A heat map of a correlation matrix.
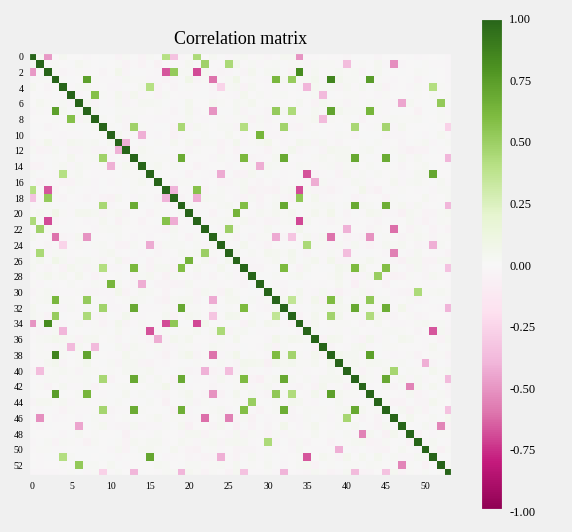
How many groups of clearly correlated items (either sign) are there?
15
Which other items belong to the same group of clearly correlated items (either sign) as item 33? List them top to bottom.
3, 7, 23, 31, 38, 43
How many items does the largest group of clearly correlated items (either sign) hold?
8
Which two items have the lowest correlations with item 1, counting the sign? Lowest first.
46, 40
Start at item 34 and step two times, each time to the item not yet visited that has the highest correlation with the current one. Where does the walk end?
18
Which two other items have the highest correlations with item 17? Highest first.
21, 0
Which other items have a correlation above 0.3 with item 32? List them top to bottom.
9, 13, 19, 27, 41, 45
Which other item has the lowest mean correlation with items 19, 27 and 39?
53
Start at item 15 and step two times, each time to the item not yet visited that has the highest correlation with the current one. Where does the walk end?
4
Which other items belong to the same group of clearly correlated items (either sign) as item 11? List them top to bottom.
12
